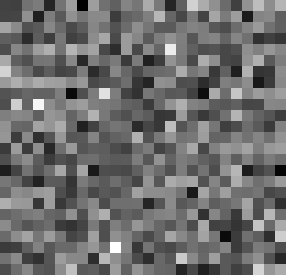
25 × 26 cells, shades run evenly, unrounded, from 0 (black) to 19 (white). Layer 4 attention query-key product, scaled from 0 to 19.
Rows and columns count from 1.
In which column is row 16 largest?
22
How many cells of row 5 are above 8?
16
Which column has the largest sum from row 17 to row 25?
11
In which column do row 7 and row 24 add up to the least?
9
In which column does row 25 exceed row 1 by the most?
8
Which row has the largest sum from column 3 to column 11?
10
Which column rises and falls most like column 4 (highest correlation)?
2
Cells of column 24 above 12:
4
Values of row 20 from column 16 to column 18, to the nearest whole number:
10 8 11
